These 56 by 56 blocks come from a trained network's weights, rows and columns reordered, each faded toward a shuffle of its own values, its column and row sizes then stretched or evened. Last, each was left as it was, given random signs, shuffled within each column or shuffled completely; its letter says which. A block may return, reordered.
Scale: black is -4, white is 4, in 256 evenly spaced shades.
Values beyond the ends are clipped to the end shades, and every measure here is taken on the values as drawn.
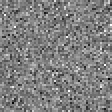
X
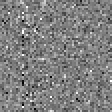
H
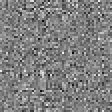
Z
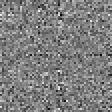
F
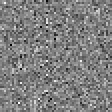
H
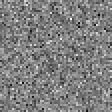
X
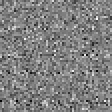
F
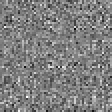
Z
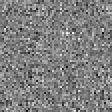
Z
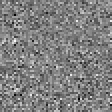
F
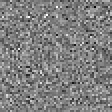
Z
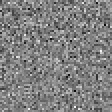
F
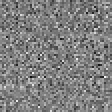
Z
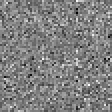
F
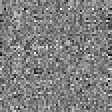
Z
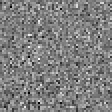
F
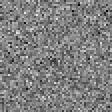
X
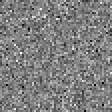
X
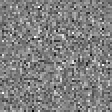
F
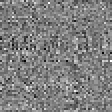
Z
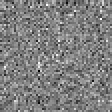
Z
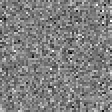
H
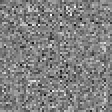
F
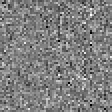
H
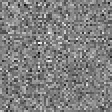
Z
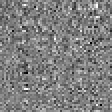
Z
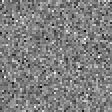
X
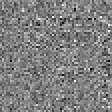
Z
